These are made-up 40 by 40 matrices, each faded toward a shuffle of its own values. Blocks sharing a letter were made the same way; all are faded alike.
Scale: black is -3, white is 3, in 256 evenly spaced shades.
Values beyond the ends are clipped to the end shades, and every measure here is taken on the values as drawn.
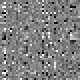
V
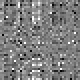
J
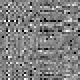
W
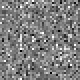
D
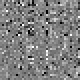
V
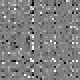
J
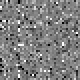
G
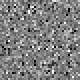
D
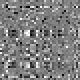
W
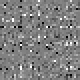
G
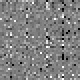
V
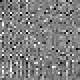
J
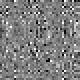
J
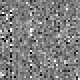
D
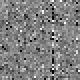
D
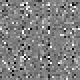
G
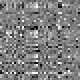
W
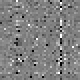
J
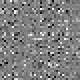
J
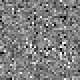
D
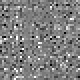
G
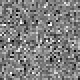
D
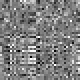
W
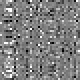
J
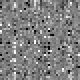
V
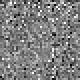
D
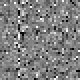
V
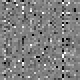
V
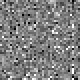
D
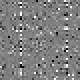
J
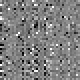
J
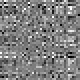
W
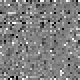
G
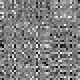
W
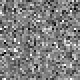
D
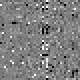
V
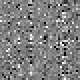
V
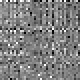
W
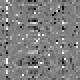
J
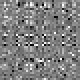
W
